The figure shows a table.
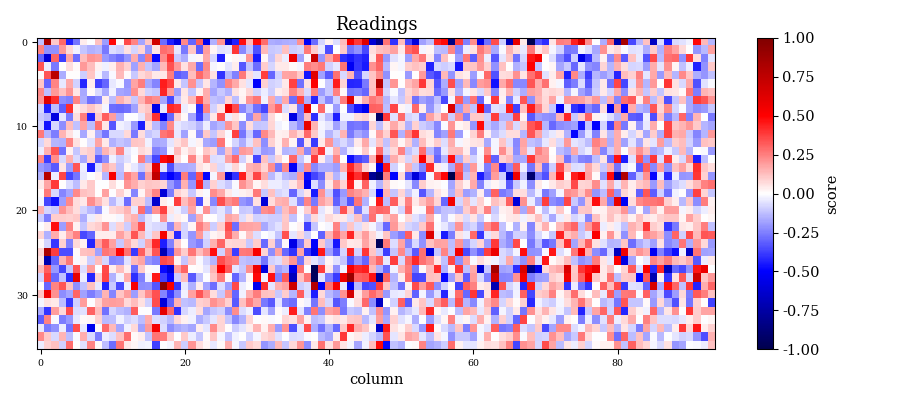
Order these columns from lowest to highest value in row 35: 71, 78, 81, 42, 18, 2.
2, 78, 18, 71, 81, 42
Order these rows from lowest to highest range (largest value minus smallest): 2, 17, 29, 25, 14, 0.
17, 14, 2, 25, 29, 0
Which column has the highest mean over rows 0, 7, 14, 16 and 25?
1
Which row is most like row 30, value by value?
7
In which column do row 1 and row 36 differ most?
48
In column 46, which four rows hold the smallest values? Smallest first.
16, 0, 29, 31
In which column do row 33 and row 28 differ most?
47
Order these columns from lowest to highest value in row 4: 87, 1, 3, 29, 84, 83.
3, 84, 29, 87, 83, 1
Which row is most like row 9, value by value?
24
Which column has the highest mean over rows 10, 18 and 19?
37
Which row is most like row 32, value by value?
6
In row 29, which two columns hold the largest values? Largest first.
17, 38
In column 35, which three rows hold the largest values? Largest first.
29, 2, 32
